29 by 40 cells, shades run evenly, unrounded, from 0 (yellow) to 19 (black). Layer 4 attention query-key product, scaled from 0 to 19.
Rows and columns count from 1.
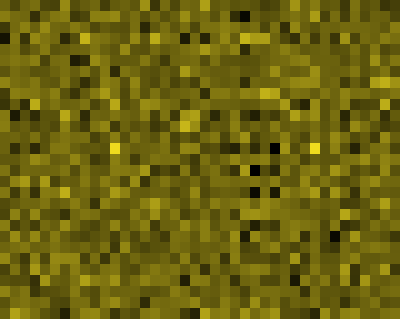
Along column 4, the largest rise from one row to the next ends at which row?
11
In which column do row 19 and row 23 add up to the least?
39
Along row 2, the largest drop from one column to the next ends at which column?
26
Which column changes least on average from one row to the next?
33
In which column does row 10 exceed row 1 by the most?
30
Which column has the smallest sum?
32
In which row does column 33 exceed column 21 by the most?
1
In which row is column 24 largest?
14
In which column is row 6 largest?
8
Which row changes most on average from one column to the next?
4
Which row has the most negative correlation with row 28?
16
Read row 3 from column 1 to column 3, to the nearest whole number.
14 10 8
